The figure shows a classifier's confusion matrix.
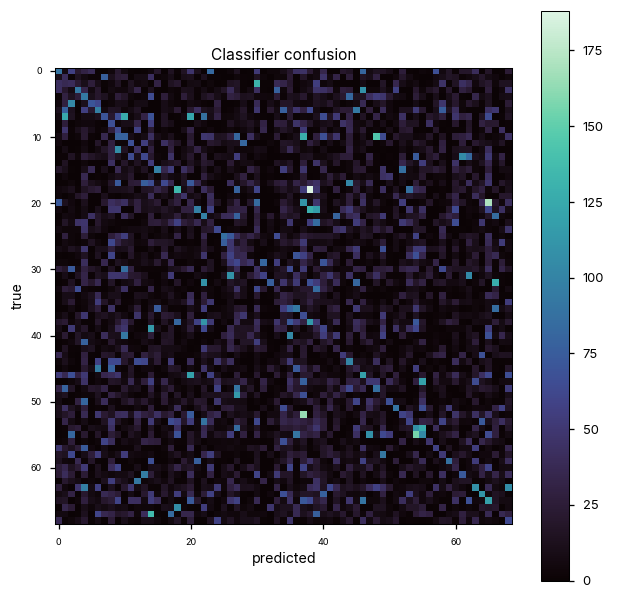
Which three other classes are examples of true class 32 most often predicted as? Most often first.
66, 22, 45
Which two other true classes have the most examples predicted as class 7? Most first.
1, 56
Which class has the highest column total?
37
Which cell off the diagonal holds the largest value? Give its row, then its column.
18, 38
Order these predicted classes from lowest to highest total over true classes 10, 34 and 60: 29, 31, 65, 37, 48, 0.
31, 0, 29, 65, 48, 37
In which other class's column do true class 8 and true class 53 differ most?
22
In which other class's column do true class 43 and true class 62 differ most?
12
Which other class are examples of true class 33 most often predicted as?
39
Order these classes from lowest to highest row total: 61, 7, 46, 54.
61, 54, 46, 7
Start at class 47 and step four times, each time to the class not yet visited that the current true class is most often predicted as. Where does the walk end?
49
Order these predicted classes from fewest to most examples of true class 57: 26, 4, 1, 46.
26, 1, 46, 4
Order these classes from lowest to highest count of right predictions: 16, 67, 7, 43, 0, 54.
16, 67, 43, 7, 0, 54
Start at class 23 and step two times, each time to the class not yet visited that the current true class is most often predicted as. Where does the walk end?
14
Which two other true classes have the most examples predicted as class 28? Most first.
11, 37
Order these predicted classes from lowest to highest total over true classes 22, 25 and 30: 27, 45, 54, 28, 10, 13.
13, 28, 45, 54, 27, 10
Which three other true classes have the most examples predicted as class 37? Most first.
52, 10, 20
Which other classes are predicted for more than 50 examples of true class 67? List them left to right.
6, 14, 17, 39
